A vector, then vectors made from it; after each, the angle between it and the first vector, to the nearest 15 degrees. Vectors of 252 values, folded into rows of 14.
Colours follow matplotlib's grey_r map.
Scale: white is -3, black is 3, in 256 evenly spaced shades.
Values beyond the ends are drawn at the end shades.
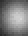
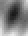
135 degrees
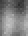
75 degrees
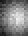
15 degrees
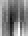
120 degrees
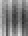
135 degrees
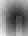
165 degrees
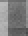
120 degrees
